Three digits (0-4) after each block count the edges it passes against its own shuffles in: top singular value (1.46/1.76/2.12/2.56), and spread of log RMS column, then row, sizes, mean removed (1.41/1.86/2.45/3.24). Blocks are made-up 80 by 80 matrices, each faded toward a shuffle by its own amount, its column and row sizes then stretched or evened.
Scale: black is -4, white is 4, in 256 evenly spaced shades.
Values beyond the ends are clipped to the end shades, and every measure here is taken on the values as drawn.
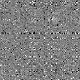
3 1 2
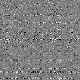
3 0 3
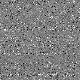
1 1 2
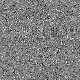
1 0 1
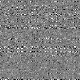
3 1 4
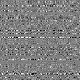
4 0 4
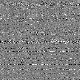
2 0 4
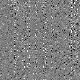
2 3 0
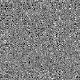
2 2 2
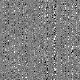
0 4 0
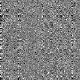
3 3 1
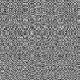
4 0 3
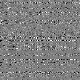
3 0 4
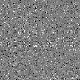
3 1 1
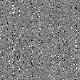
0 3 0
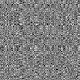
4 1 2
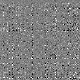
2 3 3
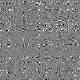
0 3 4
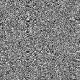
2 1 1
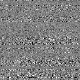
0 1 4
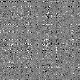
2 3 3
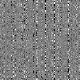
3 4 1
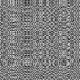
4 4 1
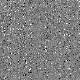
0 2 1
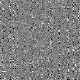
0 4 1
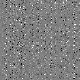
1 3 1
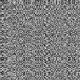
4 3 2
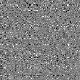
3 1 2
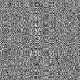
4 2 1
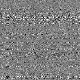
2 0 4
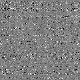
1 0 3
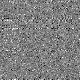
2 0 2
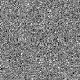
2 1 1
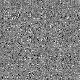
1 1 1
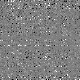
0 2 3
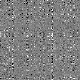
2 4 2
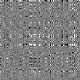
4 3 3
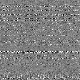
3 0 4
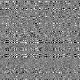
4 2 4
